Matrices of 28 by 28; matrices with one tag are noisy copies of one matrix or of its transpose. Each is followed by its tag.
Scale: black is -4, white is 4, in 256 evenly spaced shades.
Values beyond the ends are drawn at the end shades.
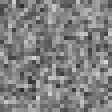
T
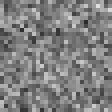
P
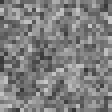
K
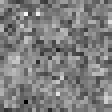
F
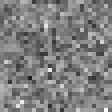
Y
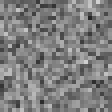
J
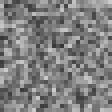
Y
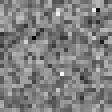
P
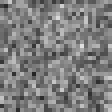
P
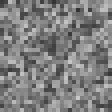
K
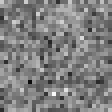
F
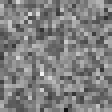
P
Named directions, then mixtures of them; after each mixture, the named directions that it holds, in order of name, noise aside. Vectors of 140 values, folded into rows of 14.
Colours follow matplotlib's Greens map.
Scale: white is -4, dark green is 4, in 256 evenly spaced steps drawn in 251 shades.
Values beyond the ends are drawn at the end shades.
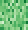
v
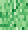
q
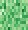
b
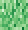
b, q.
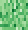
q.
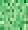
v.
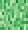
b, v.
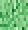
q.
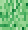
q.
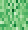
q, v.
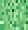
q, v.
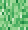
b, v.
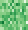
b, v.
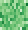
q, v.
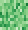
q, v.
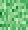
b, q.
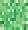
v.
